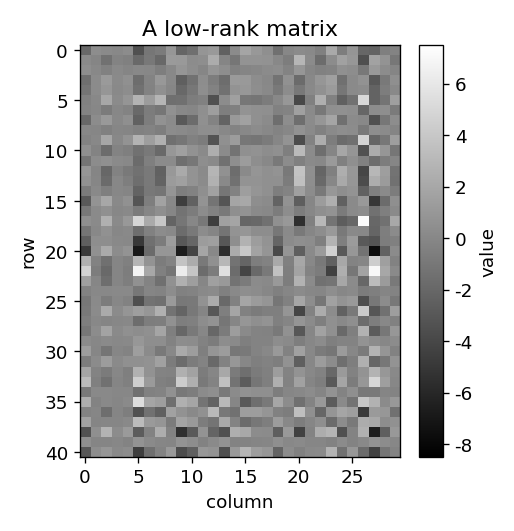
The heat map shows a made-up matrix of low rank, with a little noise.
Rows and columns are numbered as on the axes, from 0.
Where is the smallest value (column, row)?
27, 20
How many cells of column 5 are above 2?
9
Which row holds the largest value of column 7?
17
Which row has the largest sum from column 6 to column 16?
22
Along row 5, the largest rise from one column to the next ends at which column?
26
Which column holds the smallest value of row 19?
5
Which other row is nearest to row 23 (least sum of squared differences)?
30
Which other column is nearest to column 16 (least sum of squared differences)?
25
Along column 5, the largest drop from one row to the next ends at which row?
36
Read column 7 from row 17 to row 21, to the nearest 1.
4 0 -1 1 -1
